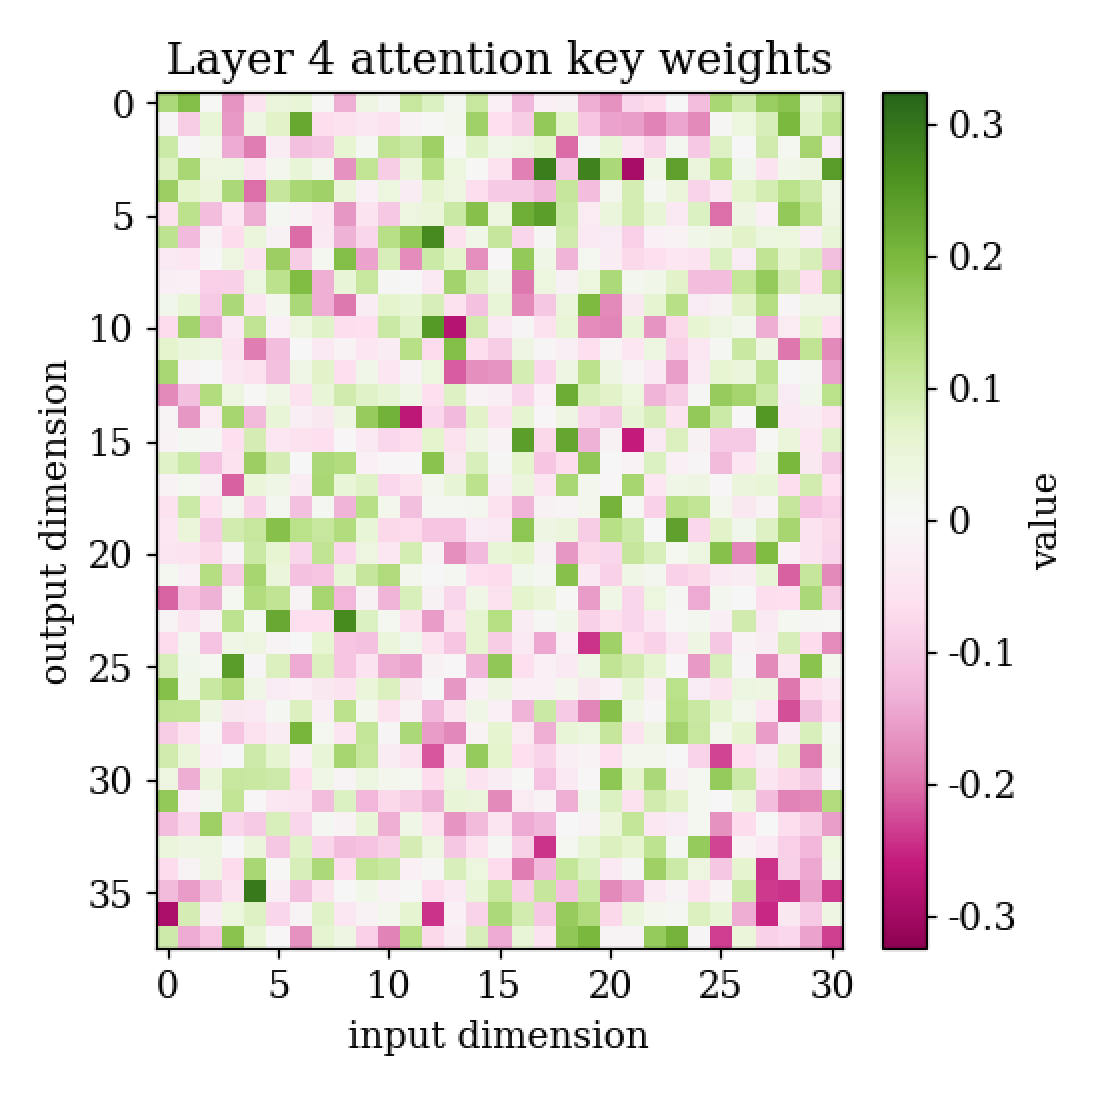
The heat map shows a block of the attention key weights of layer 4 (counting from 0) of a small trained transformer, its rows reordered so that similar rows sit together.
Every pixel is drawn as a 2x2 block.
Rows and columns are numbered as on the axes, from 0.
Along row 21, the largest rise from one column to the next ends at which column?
29
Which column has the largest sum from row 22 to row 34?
20
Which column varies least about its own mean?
26
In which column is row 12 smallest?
13
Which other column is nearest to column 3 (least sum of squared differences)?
22
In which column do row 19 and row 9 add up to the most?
23
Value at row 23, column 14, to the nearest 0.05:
0.05
